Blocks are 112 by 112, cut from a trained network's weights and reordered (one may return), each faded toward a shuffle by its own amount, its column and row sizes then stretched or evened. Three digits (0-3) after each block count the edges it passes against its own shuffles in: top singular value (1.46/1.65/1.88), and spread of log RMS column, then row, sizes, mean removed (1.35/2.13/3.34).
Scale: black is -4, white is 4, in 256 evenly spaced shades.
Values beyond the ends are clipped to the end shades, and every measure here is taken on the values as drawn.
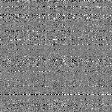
2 1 3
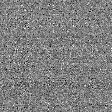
0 1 1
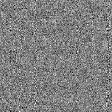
2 2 0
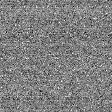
1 0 1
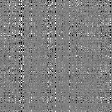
3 3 2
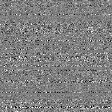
0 1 3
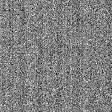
1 0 1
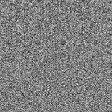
3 0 1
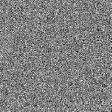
2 1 1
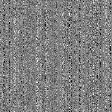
2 3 0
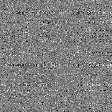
2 1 2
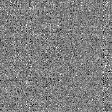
1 2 0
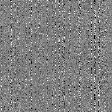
0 3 0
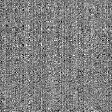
3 1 2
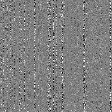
1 3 0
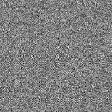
3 1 1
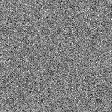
2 0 0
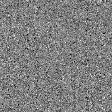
0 1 0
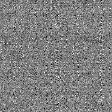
1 2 0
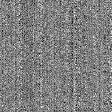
2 2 0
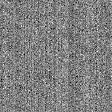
2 1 1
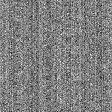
3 1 0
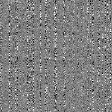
0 3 0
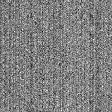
3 1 0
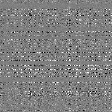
0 2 3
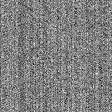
3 0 0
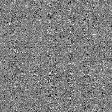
0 2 0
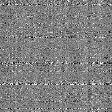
2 0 3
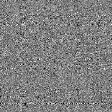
1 1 2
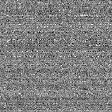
3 0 2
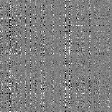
3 3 2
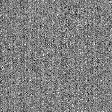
1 1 1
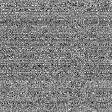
3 0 2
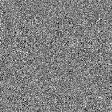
2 1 1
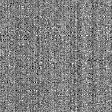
3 0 2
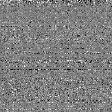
1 1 3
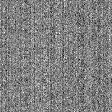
3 1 0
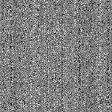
1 2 1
